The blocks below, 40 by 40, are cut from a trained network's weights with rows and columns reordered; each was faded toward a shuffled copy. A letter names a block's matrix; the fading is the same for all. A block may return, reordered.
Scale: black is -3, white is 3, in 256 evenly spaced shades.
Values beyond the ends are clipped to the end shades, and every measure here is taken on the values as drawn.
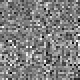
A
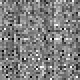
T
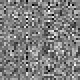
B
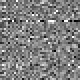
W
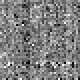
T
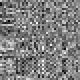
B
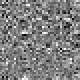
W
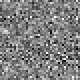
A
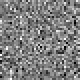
A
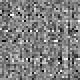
T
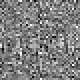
A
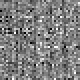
T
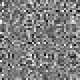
W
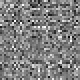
W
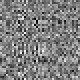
B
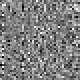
A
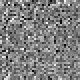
A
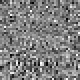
A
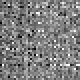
T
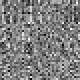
B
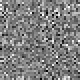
A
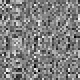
B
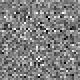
W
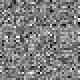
A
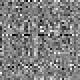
W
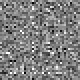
A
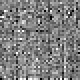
T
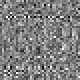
W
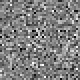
A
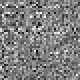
W
